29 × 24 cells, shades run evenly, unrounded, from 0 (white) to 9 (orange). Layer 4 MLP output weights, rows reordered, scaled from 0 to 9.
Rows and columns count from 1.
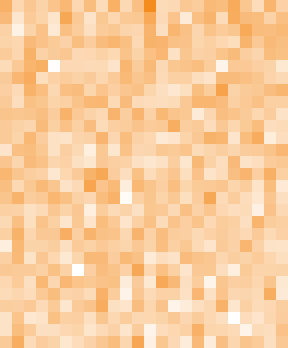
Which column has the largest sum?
9
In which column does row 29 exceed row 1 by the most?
2
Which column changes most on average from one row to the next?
8
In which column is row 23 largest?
12
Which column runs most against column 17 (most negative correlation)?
14
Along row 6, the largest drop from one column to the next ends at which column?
5
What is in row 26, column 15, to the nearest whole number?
1
